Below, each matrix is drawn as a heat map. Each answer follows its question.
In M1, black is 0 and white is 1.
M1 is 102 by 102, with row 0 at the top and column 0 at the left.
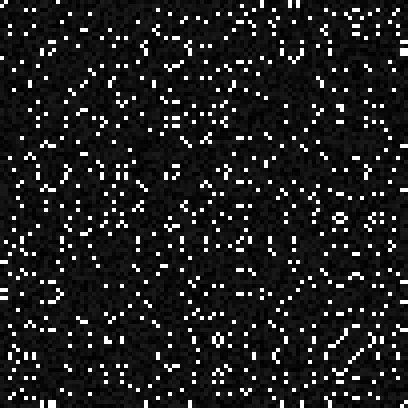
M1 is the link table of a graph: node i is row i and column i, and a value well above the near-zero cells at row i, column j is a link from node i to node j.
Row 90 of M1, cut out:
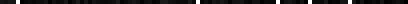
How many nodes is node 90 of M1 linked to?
5
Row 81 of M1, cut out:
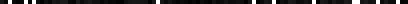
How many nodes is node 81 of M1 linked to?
11
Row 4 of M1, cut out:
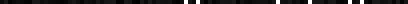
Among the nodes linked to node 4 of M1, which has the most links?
node 46
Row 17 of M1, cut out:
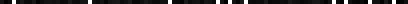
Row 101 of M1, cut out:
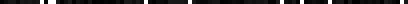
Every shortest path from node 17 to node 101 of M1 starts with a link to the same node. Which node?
node 86
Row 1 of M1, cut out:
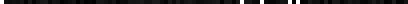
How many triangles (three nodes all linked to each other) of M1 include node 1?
6
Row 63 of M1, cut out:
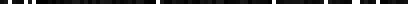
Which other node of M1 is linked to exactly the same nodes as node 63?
node 99
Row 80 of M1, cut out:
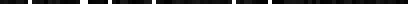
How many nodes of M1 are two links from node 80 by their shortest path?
10
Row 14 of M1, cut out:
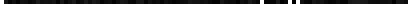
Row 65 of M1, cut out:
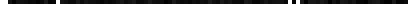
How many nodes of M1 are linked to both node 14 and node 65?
3
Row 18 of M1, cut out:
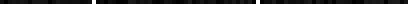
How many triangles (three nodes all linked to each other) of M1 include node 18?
1
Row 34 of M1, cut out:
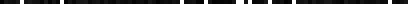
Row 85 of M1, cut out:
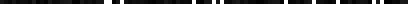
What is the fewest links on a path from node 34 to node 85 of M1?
4
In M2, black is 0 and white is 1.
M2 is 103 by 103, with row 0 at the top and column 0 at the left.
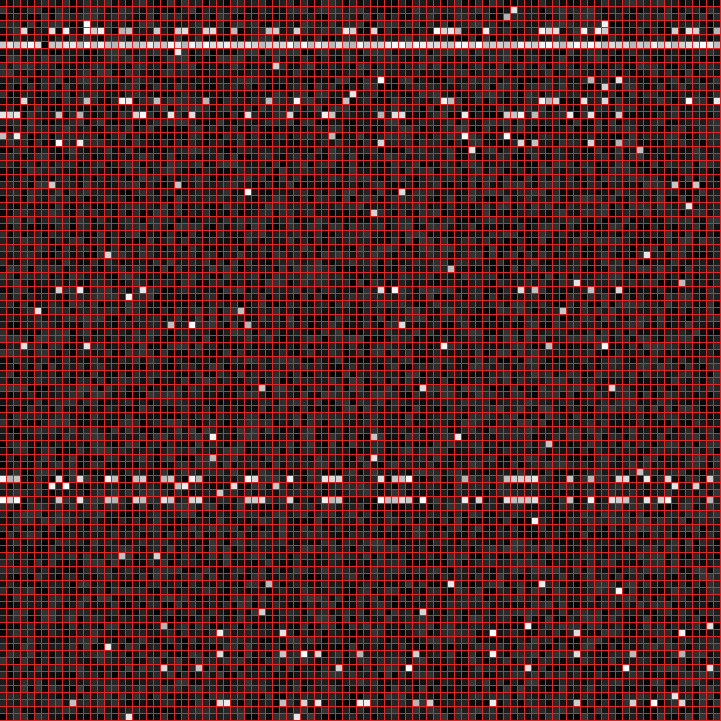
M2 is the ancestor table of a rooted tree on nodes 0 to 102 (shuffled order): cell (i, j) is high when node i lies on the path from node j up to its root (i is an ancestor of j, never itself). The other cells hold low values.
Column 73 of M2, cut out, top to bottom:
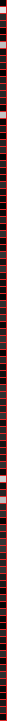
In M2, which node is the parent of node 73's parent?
16
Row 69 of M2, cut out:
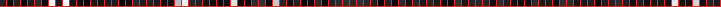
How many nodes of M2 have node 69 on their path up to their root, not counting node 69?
8
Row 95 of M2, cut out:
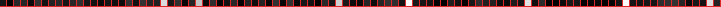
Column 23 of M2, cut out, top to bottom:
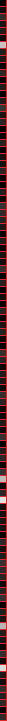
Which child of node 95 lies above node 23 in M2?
89
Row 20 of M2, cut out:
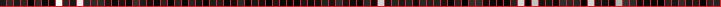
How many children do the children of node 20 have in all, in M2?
3
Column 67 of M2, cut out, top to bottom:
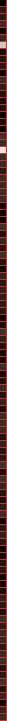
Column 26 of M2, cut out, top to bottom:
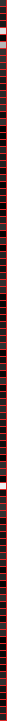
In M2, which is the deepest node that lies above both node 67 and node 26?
6
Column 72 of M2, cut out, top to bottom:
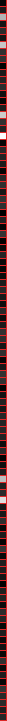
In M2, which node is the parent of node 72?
2
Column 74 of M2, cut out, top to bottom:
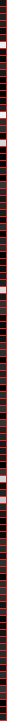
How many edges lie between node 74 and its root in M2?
6
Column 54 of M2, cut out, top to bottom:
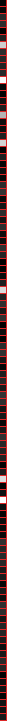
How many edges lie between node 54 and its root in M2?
7
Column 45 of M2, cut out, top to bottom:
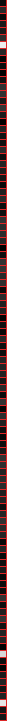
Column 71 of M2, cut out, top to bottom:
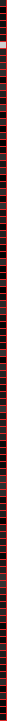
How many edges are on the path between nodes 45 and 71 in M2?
4
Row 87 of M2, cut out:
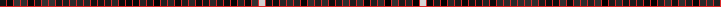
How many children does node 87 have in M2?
2
